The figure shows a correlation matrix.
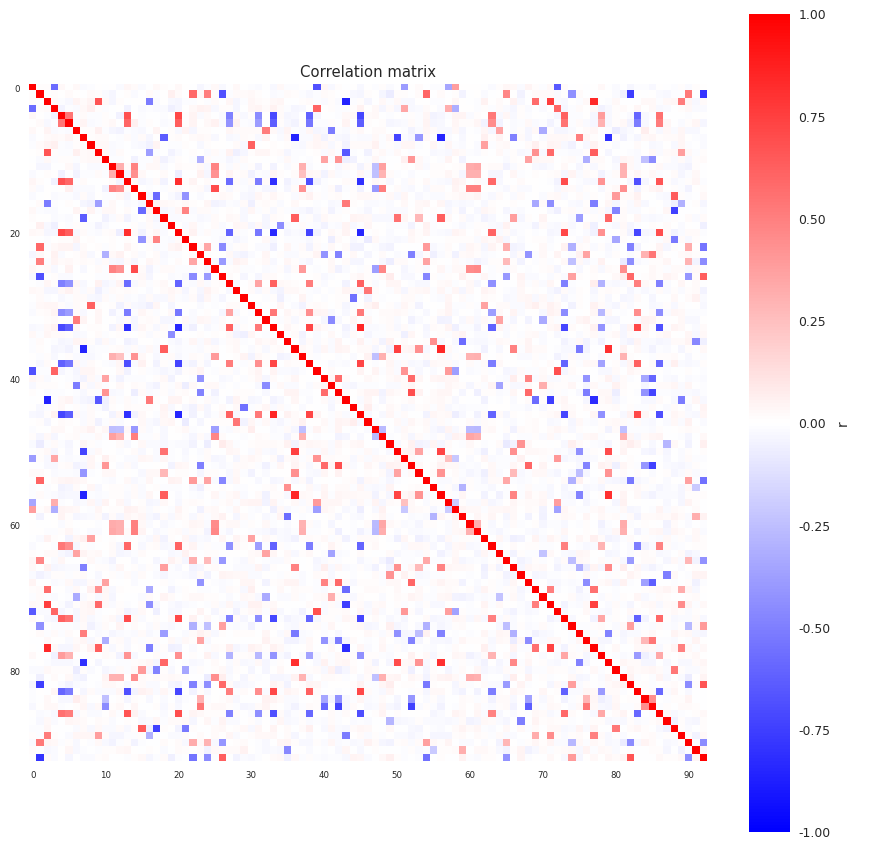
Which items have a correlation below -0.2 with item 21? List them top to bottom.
15, 80, 88
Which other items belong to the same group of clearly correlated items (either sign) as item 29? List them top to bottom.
44
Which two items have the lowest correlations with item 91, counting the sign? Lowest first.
35, 55
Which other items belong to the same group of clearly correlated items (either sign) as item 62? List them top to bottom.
8, 30
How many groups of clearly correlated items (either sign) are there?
15
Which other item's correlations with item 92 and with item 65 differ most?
1
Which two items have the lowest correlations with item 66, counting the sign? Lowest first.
7, 75
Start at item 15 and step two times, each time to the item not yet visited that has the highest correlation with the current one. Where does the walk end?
80
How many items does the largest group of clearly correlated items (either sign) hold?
14
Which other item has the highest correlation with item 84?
85
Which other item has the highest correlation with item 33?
45
